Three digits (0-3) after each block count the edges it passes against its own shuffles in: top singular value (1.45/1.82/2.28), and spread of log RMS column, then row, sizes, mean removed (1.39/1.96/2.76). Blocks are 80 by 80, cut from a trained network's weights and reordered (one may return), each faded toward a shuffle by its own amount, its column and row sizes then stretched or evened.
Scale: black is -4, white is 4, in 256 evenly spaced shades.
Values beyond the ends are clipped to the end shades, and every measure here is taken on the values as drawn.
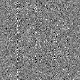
1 2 1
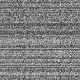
3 2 0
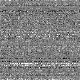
2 1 3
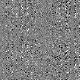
0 3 2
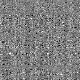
1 0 3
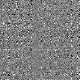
0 3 2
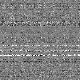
2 1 3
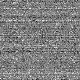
2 1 2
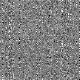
0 3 0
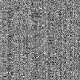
2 0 2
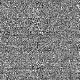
0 2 1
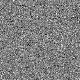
0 0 1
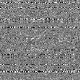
3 0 3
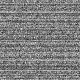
3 0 1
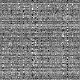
3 3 0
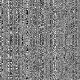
2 3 0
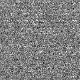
0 1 2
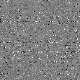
1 0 2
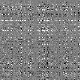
1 3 3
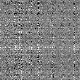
2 3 1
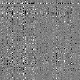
2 3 2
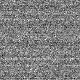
1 1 1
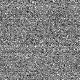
0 1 1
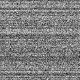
3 1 1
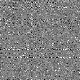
2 0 2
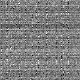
3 3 0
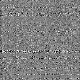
1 0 3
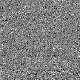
1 0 1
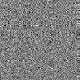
3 1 2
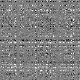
2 3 3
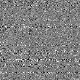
1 1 3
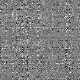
1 3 2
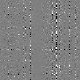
3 3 1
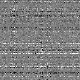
3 2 3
